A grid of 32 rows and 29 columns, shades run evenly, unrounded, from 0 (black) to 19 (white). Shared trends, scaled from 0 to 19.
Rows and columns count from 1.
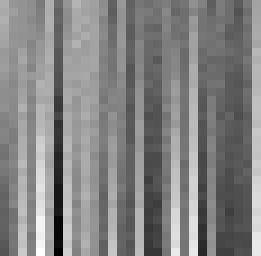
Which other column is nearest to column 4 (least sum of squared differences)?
2
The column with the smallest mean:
7
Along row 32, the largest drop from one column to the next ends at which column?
23
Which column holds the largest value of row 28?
5
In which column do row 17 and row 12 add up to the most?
29
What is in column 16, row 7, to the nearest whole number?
10
